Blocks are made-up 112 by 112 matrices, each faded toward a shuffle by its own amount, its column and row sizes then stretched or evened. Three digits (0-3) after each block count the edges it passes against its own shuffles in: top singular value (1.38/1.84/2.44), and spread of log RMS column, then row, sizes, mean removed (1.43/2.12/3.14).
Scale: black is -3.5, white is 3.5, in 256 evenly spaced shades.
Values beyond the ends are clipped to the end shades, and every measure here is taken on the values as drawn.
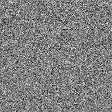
0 0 1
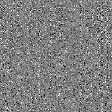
2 2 0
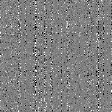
2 3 1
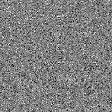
2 1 0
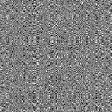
3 2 0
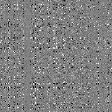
2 3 2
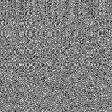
3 0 0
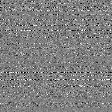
1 0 3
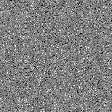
2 0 0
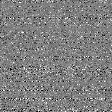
0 0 3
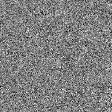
1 1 1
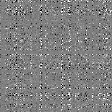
1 3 3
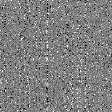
2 2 0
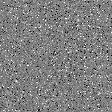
1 1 0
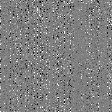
0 3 0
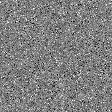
0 0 0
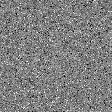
1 0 0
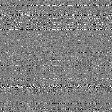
3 1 3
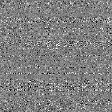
2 1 3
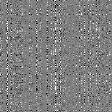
3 3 2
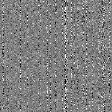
1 3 0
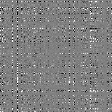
3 3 3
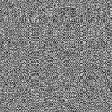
3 1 1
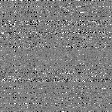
1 1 3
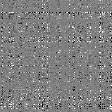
2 3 3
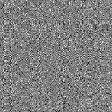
3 2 0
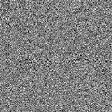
2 1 1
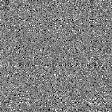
2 1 2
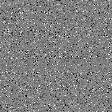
0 1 2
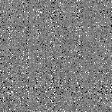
0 2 2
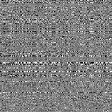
3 0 3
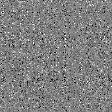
0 2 1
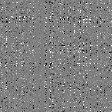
0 3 2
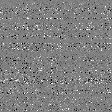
0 1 3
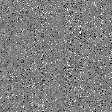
0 2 0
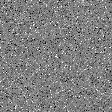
0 0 1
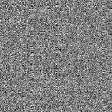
2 1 1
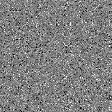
1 1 0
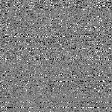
2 1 3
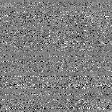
0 1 3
